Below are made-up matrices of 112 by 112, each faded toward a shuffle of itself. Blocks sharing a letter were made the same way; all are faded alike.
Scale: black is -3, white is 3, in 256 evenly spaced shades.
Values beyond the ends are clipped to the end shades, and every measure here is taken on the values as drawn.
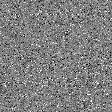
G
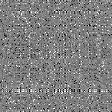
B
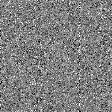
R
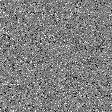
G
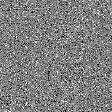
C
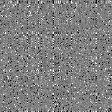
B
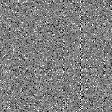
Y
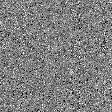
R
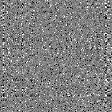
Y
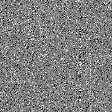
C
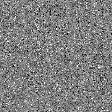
R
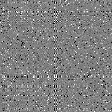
B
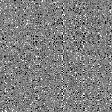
Y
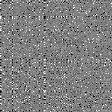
B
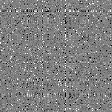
B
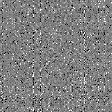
Y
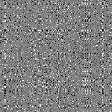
B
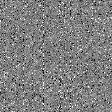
C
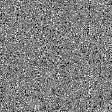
C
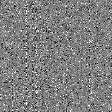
C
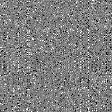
Y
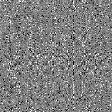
Y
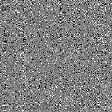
Y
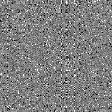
Y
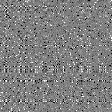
B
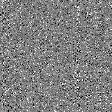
C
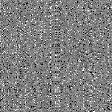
Y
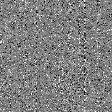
C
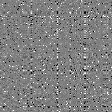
B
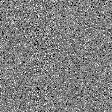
R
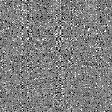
Y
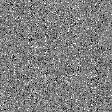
R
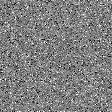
G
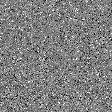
G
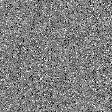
R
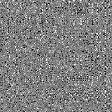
Y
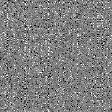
Y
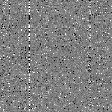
Y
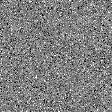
R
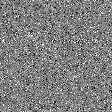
G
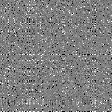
B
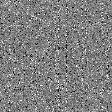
C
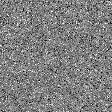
G
